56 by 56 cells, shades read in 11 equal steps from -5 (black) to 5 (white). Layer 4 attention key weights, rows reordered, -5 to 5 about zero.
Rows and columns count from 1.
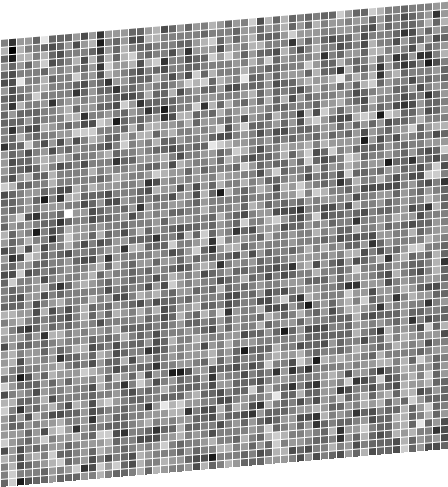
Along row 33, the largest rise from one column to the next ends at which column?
22
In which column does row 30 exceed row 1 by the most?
13
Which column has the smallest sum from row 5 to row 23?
2
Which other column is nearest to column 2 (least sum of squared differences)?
51
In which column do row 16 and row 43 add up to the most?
27
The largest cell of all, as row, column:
23, 9
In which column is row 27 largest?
26
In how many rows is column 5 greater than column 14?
22
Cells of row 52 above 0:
20
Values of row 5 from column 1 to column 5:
-1 -2 0 0 0
